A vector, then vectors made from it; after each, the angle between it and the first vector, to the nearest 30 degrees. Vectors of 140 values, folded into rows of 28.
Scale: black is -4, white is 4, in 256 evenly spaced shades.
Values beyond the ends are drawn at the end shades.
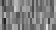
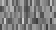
120 degrees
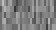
150 degrees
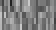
60 degrees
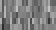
60 degrees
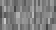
150 degrees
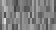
150 degrees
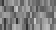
60 degrees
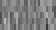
120 degrees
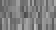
90 degrees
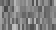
60 degrees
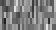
30 degrees
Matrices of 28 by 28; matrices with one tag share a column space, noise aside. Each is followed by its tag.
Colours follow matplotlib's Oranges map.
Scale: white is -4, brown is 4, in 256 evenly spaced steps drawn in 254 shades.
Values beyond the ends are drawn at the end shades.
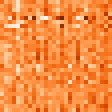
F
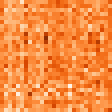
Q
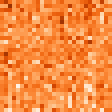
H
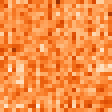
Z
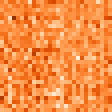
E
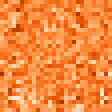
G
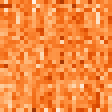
H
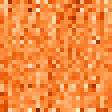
H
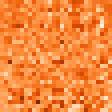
G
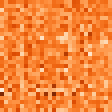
Q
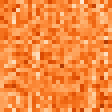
H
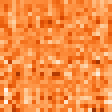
G
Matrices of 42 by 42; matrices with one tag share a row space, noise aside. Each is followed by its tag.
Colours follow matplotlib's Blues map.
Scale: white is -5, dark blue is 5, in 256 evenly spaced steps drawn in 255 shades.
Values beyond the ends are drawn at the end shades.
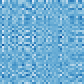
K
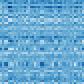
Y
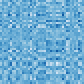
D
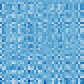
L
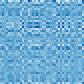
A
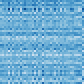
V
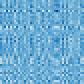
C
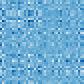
L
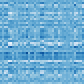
Y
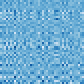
C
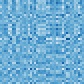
D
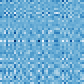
C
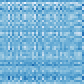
V
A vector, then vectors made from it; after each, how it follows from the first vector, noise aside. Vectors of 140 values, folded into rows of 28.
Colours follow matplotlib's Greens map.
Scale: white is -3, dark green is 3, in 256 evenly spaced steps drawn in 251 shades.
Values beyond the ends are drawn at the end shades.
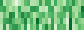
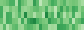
wrapped around, negated, shrunk.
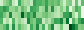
sign-scrambled.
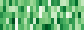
wrapped around, negated.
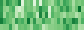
wrapped around, negated, partly zeroed.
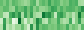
wrapped around, negated, partly zeroed.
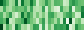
sign-scrambled.
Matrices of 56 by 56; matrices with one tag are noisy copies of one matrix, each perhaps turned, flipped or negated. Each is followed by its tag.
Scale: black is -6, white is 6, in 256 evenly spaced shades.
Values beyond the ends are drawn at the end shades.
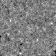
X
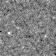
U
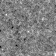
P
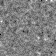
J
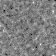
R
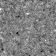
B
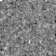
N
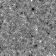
U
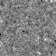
J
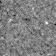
U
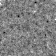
X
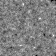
X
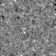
J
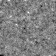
P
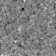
U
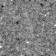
B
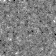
J
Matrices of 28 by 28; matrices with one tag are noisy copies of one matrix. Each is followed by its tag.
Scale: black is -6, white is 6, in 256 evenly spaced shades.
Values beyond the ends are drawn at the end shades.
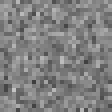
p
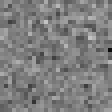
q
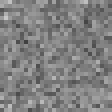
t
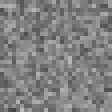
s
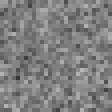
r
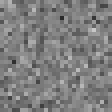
s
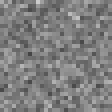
t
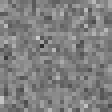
p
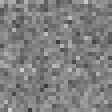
t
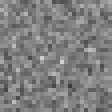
p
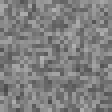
p
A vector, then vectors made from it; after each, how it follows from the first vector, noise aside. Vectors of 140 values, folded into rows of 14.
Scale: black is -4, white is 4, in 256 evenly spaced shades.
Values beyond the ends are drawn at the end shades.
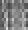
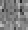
reversed, negated, partly zeroed.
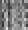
copied.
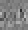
reversed, negated, partly zeroed.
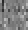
wrapped around, negated, partly zeroed.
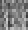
copied.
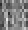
copied.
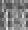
copied.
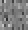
negated, partly zeroed.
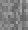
wrapped around, shrunk.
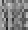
negated.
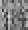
negated.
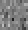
negated, partly zeroed.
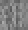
wrapped around, shrunk.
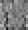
negated, partly zeroed.
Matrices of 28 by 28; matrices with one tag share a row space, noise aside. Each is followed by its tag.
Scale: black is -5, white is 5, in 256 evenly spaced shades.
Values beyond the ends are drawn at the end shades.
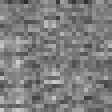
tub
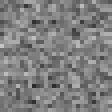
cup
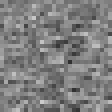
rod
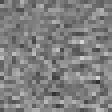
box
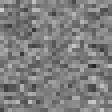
cup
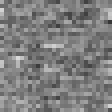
tub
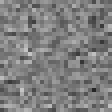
cup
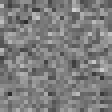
cup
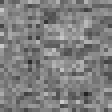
tub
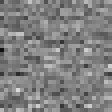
tub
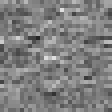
tub
